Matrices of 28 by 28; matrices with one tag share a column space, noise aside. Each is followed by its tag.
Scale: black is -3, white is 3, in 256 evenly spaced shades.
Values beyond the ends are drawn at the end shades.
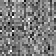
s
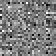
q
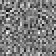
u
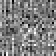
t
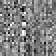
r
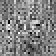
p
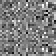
u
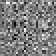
q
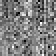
s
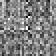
s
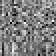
r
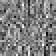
t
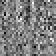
s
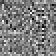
u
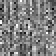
p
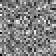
u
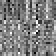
p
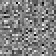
q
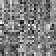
p
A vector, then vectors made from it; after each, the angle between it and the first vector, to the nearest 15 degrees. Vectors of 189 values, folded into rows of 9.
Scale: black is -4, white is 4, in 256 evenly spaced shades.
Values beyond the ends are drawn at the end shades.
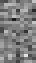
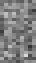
45 degrees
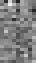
45 degrees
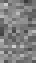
75 degrees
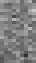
135 degrees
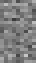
30 degrees
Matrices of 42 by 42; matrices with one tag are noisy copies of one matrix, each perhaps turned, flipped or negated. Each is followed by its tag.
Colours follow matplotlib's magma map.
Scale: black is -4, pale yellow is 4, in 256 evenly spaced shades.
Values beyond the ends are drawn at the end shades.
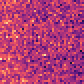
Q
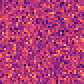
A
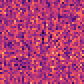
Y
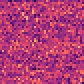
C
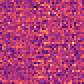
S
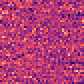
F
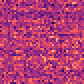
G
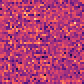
S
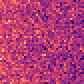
Q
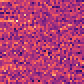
F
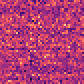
G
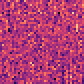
F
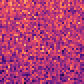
Q
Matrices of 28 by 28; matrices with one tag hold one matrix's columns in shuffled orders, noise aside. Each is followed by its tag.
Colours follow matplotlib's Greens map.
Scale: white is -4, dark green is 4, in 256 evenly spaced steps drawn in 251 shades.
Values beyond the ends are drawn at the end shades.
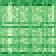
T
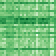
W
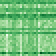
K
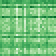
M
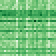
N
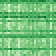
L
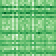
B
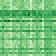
N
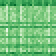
T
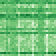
K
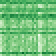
K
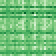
B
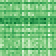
W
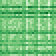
B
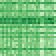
W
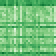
T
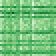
B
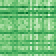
B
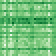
W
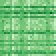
B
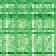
K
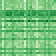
N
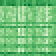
T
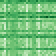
L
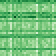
L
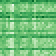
L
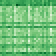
T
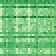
M
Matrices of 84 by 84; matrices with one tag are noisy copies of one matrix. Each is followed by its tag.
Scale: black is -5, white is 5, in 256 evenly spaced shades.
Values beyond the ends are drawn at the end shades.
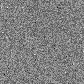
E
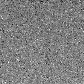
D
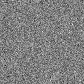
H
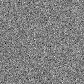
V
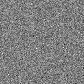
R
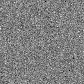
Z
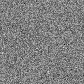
R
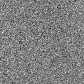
E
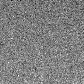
D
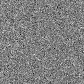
E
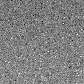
D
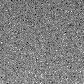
D
